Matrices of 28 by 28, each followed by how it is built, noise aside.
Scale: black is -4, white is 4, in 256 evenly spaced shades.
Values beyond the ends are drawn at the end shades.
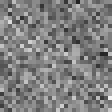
Toeplitz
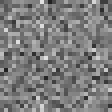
repeating columns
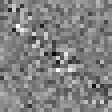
banded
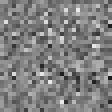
low rank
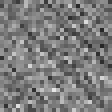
Toeplitz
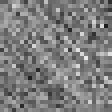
Toeplitz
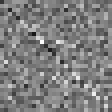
diagonal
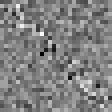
banded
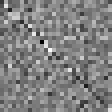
diagonal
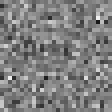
low rank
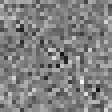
banded
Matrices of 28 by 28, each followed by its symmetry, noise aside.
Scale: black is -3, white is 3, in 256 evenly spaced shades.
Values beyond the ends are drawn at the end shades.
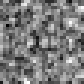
mirrored top to bottom.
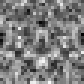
mirrored left to right.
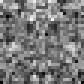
mirrored left to right.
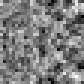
mirrored top to bottom.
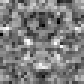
mirrored left to right.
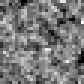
symmetric across the other diagonal.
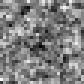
no symmetry.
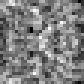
mirrored top to bottom.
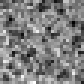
symmetric across the other diagonal.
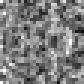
mirrored top to bottom.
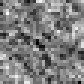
symmetric across the other diagonal.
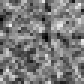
symmetric across the other diagonal.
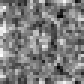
mirrored top to bottom.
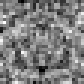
mirrored left to right.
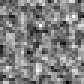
no symmetry.
